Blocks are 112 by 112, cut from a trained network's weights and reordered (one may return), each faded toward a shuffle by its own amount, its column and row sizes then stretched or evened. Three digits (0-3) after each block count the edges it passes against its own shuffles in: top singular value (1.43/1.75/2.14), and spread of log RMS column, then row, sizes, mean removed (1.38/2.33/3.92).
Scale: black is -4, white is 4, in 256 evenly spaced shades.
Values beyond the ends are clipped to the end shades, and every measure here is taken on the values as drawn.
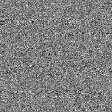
1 0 2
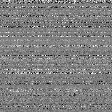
2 0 3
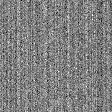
3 1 0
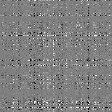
2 2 3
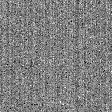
2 0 0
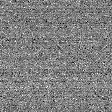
1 0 1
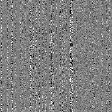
0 3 0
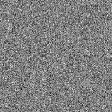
1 1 0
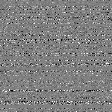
0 0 3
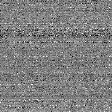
2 1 2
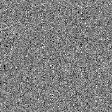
0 2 0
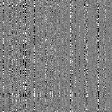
3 3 1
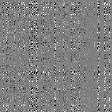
2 3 2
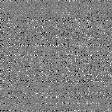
0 2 2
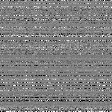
3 1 3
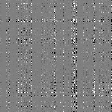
1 3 2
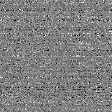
1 1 2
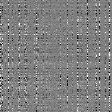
3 3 1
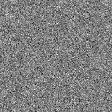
1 1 0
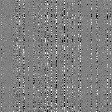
2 3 1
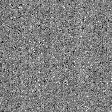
0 0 1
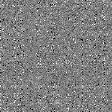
0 2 1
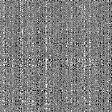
3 2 2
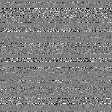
1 0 3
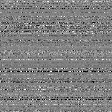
3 0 3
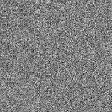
1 1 0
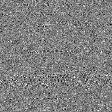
0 0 2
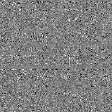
0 2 2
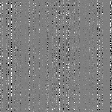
2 3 1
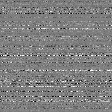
2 0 3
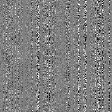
2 3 0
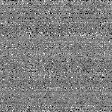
1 1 2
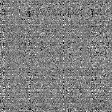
2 2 1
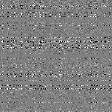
1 2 3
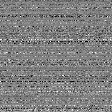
3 0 3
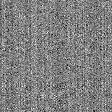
2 0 1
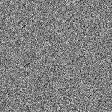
1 0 0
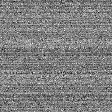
3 0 1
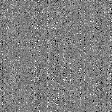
0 2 1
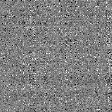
0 2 1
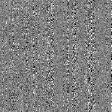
1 3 0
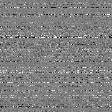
1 0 3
